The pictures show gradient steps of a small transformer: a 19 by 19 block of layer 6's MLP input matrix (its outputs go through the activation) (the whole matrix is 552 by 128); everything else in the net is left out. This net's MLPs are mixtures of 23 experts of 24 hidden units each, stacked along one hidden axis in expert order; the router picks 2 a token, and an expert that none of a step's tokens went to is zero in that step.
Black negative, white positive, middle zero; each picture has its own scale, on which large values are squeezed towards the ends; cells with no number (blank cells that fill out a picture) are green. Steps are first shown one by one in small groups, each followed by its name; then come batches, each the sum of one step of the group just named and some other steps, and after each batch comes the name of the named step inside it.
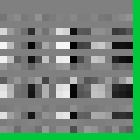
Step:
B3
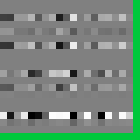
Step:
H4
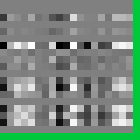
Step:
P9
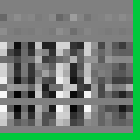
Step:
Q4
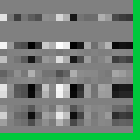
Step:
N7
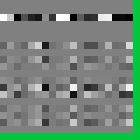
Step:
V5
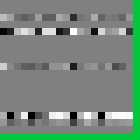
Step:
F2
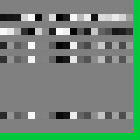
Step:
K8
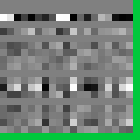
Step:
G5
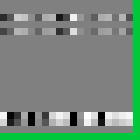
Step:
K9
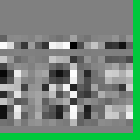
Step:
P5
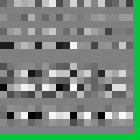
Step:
H4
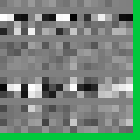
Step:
G5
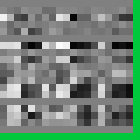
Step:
N7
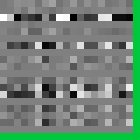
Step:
V5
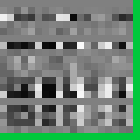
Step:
G5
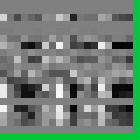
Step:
N7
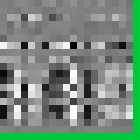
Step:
P5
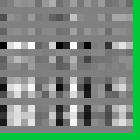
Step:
P9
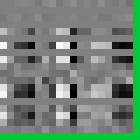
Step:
B3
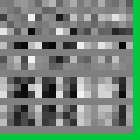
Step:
K8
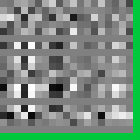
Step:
F2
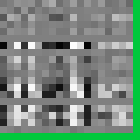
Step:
P9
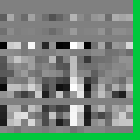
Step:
P9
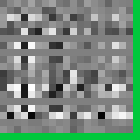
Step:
F2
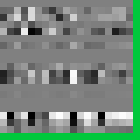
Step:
K9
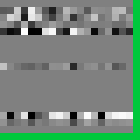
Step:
F2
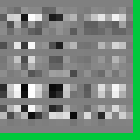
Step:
H4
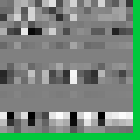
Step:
K9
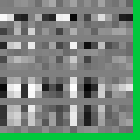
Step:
G5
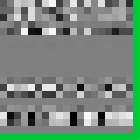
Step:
K9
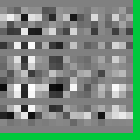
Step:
F2
